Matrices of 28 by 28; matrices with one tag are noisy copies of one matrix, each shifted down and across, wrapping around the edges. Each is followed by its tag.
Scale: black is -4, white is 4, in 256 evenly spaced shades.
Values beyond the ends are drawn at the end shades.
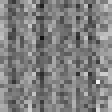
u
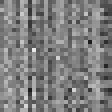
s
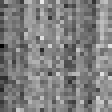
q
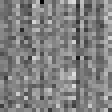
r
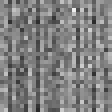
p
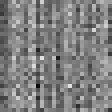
s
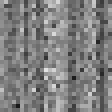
u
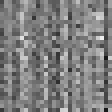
r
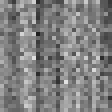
q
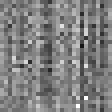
s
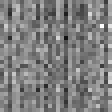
p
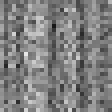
u
